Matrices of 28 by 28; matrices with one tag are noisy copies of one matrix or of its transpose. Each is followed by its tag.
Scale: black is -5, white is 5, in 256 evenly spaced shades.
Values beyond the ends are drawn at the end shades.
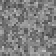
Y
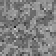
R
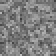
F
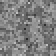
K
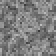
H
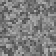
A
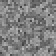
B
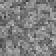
F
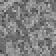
F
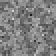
K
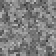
Y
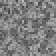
B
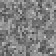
B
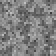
K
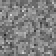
A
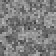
K
